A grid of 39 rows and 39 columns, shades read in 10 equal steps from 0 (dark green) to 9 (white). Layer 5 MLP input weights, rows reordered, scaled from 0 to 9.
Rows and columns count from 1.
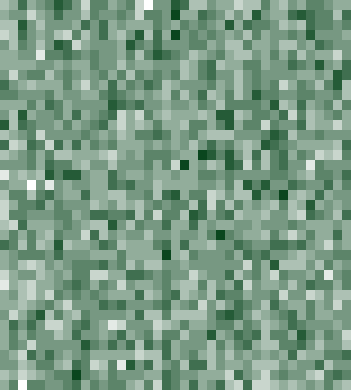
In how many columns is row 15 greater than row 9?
16
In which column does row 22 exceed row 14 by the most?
18
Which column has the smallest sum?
19
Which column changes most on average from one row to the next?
33
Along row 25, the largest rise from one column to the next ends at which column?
8
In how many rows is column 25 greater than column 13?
15
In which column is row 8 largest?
2
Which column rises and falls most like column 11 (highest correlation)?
12
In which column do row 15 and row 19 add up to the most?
6
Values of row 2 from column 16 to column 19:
7 3 3 4
